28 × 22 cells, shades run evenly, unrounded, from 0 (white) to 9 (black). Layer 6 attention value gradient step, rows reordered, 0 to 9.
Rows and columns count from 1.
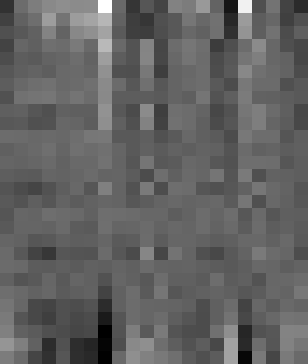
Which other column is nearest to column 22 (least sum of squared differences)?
12
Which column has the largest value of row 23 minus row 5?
8
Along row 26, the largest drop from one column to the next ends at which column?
9
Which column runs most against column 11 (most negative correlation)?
16
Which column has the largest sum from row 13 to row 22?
3
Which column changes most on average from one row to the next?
11
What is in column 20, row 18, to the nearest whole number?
6
